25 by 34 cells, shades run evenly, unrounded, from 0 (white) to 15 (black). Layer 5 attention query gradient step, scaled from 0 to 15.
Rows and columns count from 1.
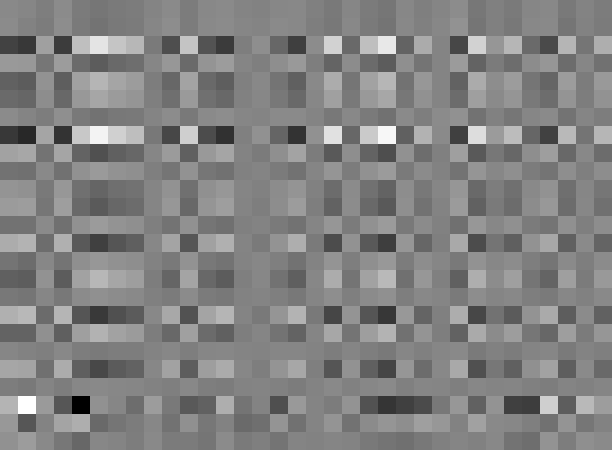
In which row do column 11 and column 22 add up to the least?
8
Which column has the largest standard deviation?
22
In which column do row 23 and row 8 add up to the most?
4
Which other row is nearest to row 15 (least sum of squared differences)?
10
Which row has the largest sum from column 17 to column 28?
23
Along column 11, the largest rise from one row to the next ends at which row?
9
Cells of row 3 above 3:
30
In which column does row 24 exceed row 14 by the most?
2
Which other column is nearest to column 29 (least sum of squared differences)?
21
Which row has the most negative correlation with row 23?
24
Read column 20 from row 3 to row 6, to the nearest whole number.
9 7 8 8
